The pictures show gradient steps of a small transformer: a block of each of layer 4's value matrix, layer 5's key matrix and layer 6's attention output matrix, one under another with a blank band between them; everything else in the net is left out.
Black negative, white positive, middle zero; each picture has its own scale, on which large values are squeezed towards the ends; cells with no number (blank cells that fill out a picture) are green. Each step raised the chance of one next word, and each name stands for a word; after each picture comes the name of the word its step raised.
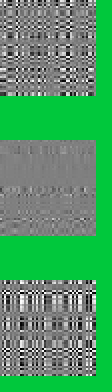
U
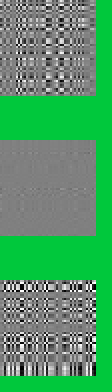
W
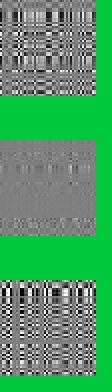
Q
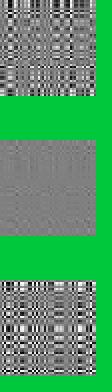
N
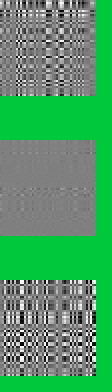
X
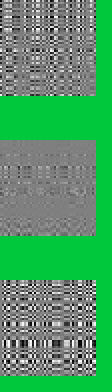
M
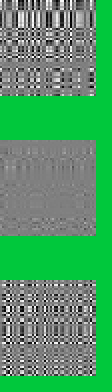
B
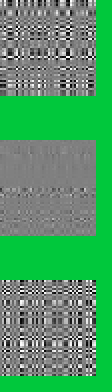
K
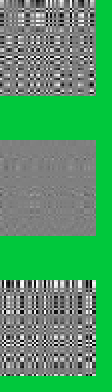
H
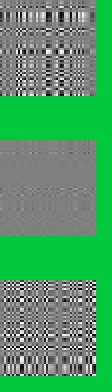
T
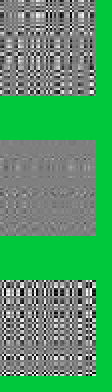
Q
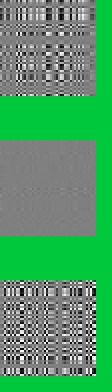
Q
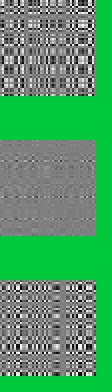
W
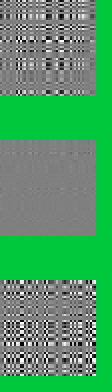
M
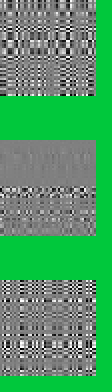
T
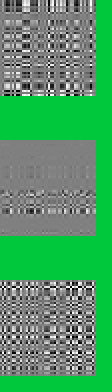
N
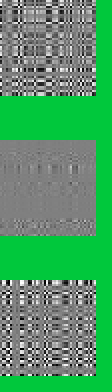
U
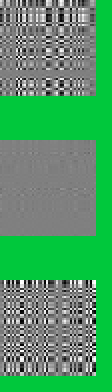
H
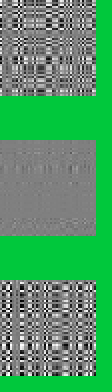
W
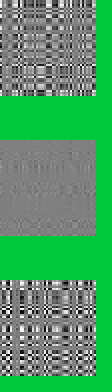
N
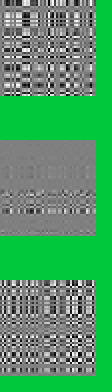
H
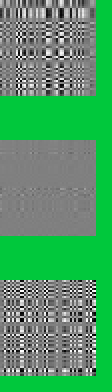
K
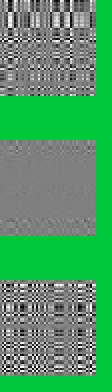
B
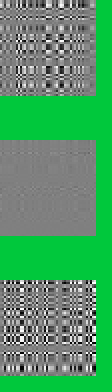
N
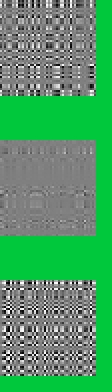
N
